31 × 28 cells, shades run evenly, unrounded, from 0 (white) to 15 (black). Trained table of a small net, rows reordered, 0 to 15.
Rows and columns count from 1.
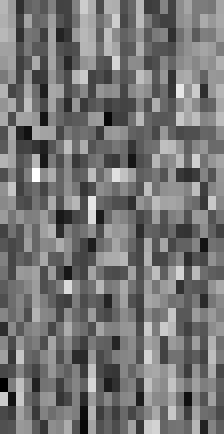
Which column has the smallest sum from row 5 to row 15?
28
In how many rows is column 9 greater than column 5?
16
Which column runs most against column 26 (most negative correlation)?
19
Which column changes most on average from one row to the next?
25
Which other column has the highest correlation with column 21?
10
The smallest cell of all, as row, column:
13, 5
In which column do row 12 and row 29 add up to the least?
1
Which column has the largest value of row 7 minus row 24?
22
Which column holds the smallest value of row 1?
11
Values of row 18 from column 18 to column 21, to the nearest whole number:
11 5 10 5
